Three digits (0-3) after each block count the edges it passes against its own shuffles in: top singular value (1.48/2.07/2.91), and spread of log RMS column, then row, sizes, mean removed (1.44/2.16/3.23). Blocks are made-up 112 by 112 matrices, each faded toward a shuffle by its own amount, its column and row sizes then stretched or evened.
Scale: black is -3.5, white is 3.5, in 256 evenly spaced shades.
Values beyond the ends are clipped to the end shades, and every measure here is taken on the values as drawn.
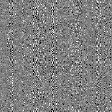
2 3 0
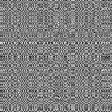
3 0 3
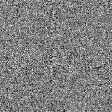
1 1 1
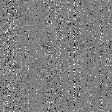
0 3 0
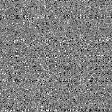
2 1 2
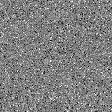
1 0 0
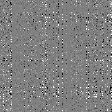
0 3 2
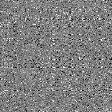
2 1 2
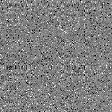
2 1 0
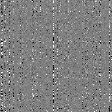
2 3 1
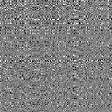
3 2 3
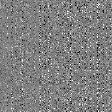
1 3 1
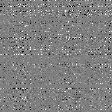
1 2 3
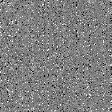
1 2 0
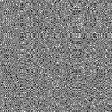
3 1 1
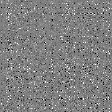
0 2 2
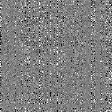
0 3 2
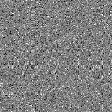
2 1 0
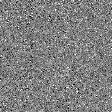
0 1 1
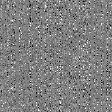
1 3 0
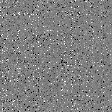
0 2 1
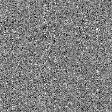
0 2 0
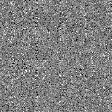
1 2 0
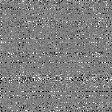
1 2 3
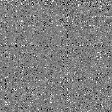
1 2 2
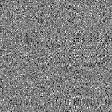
2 1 1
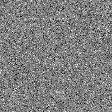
1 1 0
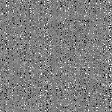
0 3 1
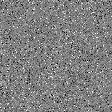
1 0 0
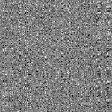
2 2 0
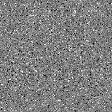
1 0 1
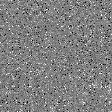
1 1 1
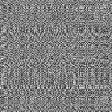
3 0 3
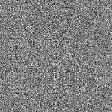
2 1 1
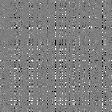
3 3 2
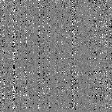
0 3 2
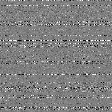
2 0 3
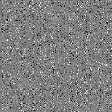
2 2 0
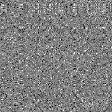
2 1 1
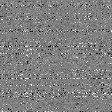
1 1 3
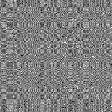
3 0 1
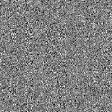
2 2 1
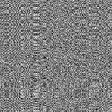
3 2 1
